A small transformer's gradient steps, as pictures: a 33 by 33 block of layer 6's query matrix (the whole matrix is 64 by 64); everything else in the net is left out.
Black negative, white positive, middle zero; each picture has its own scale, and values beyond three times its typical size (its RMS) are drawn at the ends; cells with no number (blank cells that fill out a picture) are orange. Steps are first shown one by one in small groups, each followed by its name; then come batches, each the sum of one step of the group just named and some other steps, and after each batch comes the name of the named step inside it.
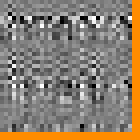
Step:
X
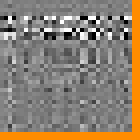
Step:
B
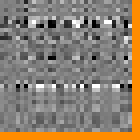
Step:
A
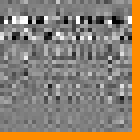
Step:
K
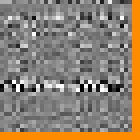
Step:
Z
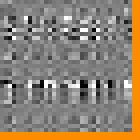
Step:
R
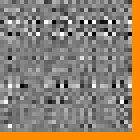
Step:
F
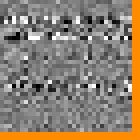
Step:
K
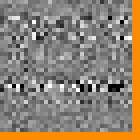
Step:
Z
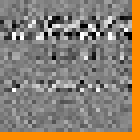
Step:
A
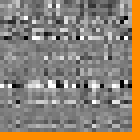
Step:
R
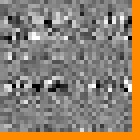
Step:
R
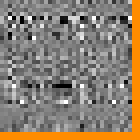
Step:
X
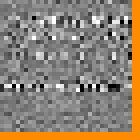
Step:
Z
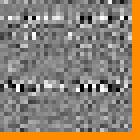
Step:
Z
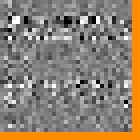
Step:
R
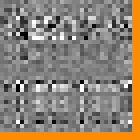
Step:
A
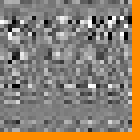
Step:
R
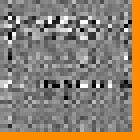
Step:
B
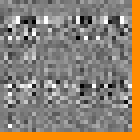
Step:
R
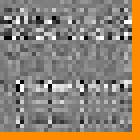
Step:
R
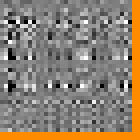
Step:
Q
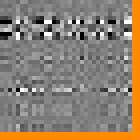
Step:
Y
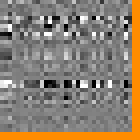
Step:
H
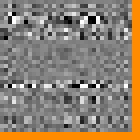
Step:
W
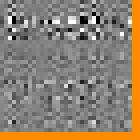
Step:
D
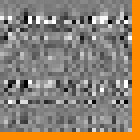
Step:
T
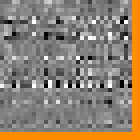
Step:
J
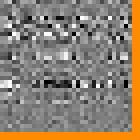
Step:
H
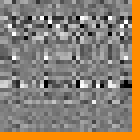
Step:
H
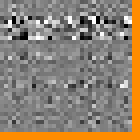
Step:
D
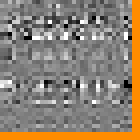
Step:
H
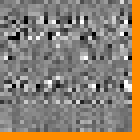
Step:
Q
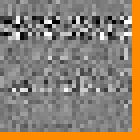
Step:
Y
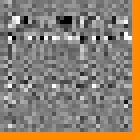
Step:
W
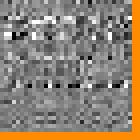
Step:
J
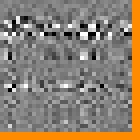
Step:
Q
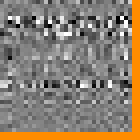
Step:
H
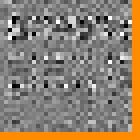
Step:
D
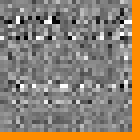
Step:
Q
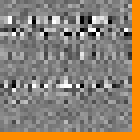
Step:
T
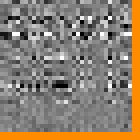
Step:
Y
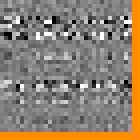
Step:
H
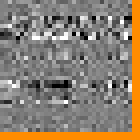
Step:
H
